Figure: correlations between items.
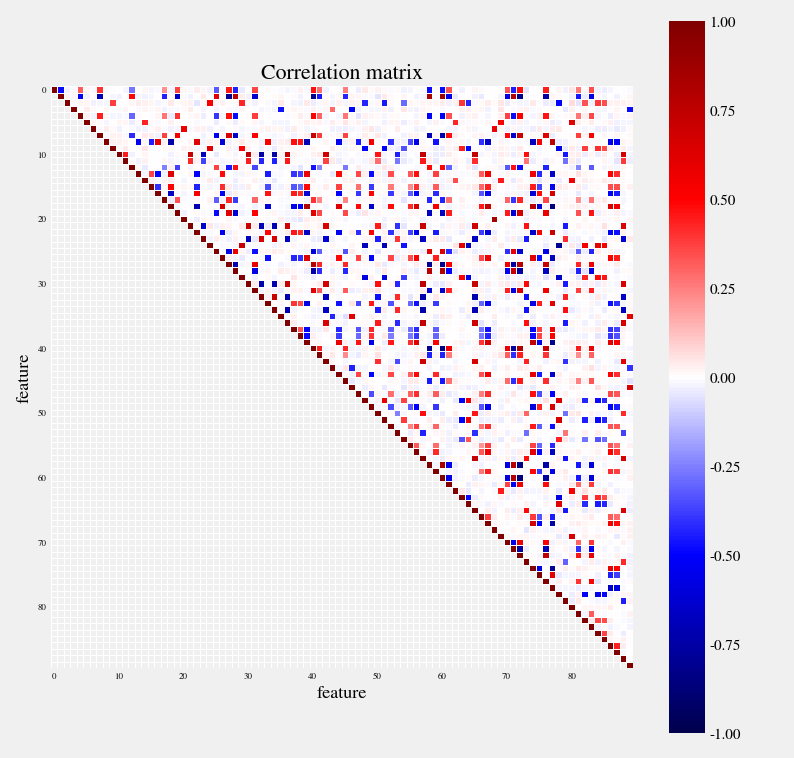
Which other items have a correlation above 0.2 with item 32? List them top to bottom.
23, 34, 53, 79
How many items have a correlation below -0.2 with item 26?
9
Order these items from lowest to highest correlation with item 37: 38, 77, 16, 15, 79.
15, 79, 38, 16, 77
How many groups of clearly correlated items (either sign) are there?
7
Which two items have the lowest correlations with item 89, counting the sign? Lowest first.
3, 43
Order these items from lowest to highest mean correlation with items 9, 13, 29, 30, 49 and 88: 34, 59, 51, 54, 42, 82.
34, 51, 54, 59, 82, 42
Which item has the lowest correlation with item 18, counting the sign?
77
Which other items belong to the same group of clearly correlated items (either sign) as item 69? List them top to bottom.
5, 14, 62, 80
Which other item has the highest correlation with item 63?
24
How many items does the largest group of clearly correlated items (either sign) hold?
25
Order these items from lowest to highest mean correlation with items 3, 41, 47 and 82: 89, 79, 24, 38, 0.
89, 38, 79, 0, 24
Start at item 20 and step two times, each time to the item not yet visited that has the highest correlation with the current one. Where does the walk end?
6
